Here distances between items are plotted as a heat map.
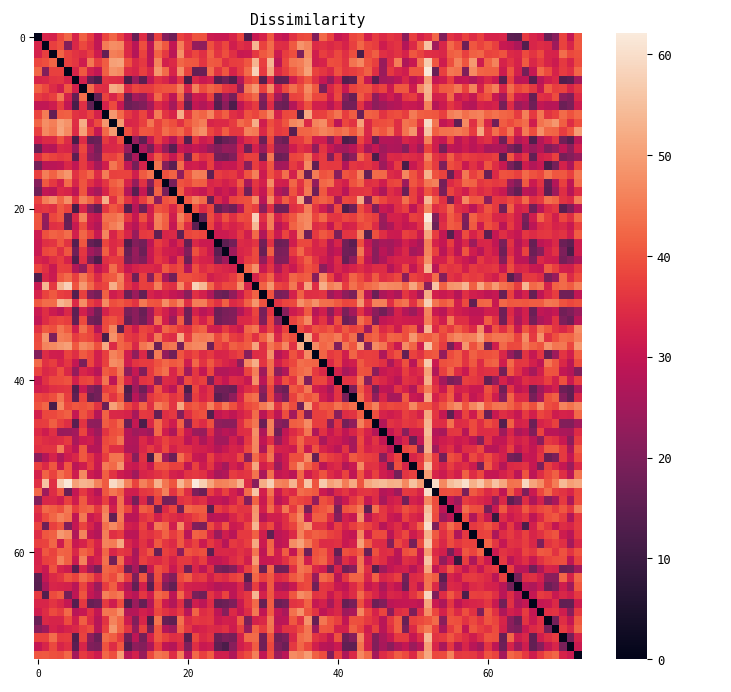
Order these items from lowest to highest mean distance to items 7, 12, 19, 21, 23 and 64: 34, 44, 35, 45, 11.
44, 45, 34, 11, 35
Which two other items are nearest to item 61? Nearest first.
56, 10
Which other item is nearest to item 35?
9
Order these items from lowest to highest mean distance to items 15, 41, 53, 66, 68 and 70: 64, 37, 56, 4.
64, 37, 4, 56
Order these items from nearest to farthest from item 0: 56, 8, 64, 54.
64, 54, 8, 56
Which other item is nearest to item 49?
15
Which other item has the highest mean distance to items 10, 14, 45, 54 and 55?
52
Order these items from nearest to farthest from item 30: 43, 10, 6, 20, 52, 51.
20, 51, 10, 6, 43, 52
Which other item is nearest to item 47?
50
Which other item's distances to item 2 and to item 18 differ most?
43
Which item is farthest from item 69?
10
